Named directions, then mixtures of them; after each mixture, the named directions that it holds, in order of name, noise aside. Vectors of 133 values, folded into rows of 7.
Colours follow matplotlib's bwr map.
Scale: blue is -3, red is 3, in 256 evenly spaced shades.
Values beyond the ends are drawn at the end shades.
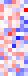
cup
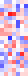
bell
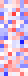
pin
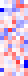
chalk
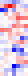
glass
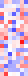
pin.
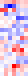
glass.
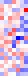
cup.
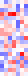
bell.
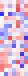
bell, pin.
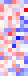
cup.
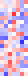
pin.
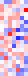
cup.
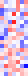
chalk, pin.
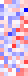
cup.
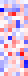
bell, chalk.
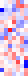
chalk.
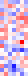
glass, pin.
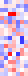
bell, pin.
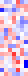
chalk, cup.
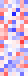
pin.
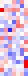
bell, chalk.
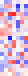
bell.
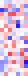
bell, chalk.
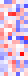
bell, cup.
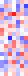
bell.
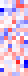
chalk.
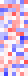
glass, pin.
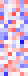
pin.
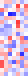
bell.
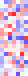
bell, cup.
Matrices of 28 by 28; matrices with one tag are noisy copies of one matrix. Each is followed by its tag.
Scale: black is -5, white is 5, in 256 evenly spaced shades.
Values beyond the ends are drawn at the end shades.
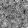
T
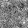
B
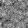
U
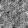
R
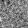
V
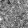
V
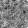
T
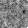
T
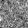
V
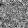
U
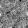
R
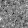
V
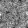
R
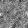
R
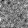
V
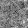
B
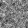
U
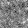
B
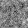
B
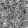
T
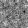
T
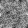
R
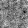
T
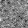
V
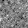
V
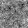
B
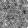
T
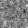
T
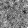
T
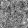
B
